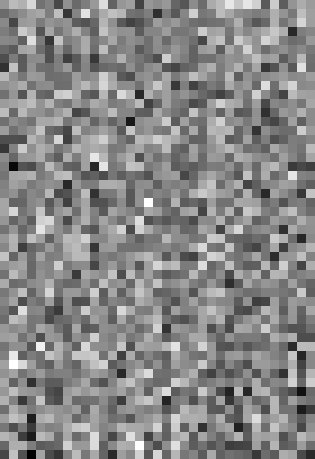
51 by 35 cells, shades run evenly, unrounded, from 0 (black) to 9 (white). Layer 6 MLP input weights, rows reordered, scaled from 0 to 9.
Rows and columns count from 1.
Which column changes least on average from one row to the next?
21
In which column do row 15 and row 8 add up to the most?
34
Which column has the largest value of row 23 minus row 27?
17
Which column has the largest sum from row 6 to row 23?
12
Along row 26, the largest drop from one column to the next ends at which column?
15
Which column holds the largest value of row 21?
24
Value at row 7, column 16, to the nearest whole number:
4
